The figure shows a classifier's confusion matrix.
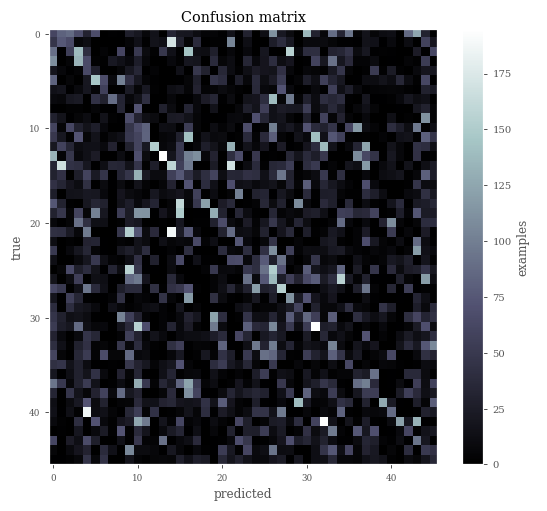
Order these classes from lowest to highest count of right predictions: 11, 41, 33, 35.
35, 11, 33, 41
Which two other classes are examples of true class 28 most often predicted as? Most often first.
16, 30
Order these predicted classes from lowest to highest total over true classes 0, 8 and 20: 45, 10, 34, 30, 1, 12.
12, 45, 1, 10, 34, 30
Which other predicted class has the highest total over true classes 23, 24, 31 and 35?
26
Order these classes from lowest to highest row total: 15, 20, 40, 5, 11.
20, 40, 5, 11, 15
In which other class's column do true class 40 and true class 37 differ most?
4
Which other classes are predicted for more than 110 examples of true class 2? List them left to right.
3, 16, 28
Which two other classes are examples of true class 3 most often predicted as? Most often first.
0, 33
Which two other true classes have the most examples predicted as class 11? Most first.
19, 41
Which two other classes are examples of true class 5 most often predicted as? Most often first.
8, 0
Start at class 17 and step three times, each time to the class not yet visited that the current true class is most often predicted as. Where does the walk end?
13
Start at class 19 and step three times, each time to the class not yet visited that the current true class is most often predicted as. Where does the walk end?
36
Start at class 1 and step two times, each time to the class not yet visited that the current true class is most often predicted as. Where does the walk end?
21
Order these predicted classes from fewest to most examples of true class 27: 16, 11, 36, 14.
11, 36, 14, 16
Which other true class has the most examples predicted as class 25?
34
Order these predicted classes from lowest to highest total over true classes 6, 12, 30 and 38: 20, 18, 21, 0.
18, 20, 0, 21
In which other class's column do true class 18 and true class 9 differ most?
15
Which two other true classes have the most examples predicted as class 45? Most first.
33, 39
